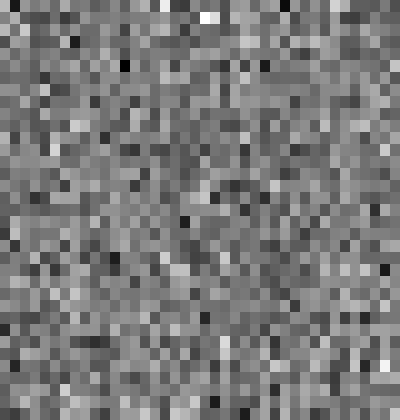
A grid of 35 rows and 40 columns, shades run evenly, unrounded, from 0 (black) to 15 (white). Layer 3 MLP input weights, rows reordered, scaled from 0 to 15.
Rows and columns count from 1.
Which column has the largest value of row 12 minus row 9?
30
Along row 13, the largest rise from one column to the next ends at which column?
6
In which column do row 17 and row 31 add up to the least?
22
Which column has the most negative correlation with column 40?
25
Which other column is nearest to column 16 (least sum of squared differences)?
12
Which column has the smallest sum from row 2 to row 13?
13
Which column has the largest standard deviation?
39
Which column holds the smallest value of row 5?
31
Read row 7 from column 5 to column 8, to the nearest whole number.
3 6 6 8
